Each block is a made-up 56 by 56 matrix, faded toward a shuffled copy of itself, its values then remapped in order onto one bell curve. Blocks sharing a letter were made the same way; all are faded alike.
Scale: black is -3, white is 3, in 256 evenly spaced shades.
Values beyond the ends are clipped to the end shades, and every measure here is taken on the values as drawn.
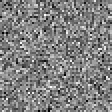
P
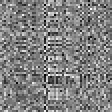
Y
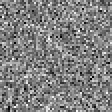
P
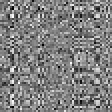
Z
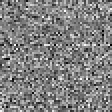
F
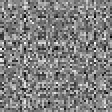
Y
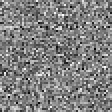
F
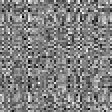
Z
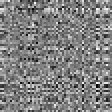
Z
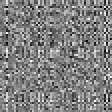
Z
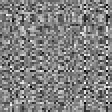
Z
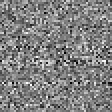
F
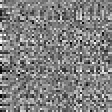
Y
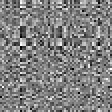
Z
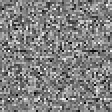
F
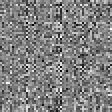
Y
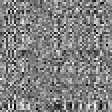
Y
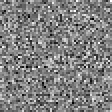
F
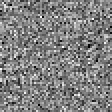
P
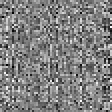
Y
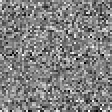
F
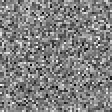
P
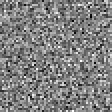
P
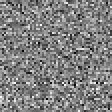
F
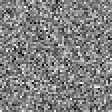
P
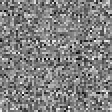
F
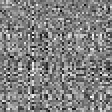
Y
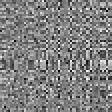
Z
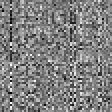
Y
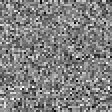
F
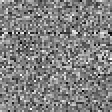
F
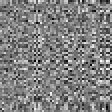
Z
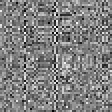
Z
